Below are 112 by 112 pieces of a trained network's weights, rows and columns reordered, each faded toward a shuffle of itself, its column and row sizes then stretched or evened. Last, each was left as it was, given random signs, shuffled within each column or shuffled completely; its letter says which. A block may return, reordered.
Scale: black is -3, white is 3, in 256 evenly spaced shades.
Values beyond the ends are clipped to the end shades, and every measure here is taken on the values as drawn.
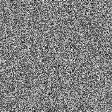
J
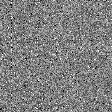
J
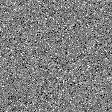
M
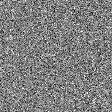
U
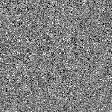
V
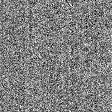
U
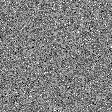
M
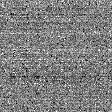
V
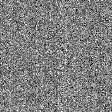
U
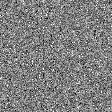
U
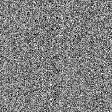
V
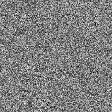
V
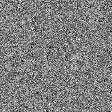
J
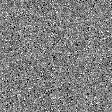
U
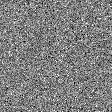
M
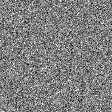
U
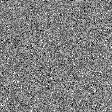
J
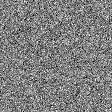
M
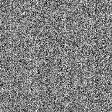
U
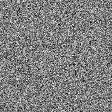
U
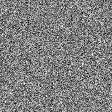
U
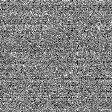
V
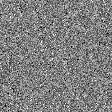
U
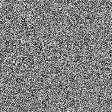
J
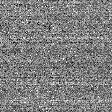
V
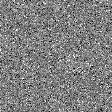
U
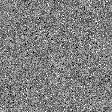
U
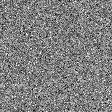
M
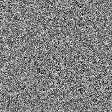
J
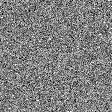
M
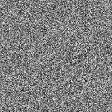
V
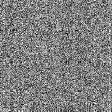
V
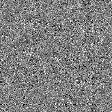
J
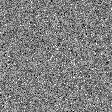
M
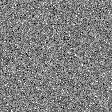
M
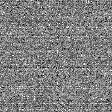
V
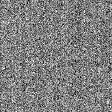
U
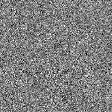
V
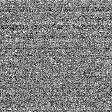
V
